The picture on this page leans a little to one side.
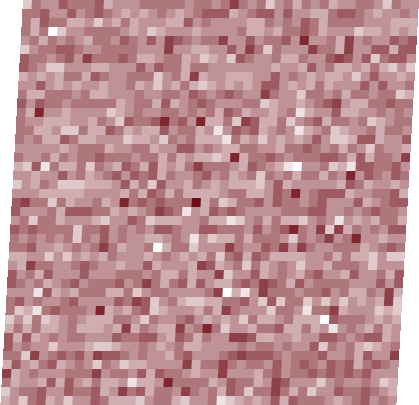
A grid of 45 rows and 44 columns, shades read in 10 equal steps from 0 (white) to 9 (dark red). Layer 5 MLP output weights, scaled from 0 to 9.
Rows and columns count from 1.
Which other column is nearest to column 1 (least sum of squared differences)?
35
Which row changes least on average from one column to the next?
17
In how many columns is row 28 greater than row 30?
19
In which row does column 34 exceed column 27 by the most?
33
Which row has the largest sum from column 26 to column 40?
40
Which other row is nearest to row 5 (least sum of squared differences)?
26
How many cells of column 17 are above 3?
31
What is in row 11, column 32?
2
